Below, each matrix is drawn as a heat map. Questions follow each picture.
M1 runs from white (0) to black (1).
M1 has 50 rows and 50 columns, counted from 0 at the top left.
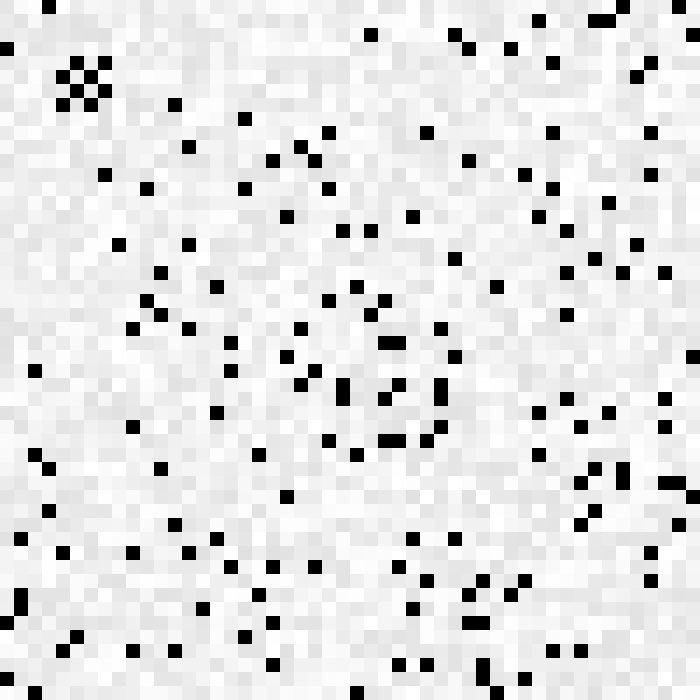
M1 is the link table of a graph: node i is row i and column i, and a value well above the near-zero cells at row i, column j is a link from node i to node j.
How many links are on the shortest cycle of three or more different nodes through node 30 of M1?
4
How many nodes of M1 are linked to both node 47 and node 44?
2
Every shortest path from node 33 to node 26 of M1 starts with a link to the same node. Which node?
node 11
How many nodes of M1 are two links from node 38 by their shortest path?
6
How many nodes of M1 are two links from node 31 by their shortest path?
7
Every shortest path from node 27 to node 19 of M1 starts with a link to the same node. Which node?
node 28
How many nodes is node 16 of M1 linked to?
3
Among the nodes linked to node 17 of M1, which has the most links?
node 13
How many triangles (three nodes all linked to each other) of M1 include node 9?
1
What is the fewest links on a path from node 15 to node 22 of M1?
5
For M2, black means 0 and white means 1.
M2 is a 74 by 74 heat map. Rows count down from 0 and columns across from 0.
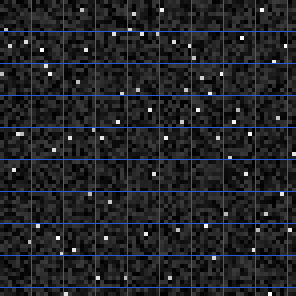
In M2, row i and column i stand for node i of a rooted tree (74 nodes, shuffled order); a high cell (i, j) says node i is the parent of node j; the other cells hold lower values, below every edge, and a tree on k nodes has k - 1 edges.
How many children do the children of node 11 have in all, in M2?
3
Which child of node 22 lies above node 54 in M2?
34
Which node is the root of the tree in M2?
8
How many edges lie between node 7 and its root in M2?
8
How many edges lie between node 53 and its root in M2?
4
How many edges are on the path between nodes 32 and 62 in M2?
8
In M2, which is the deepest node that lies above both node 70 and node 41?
48
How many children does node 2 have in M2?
3
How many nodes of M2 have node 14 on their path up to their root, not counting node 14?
9
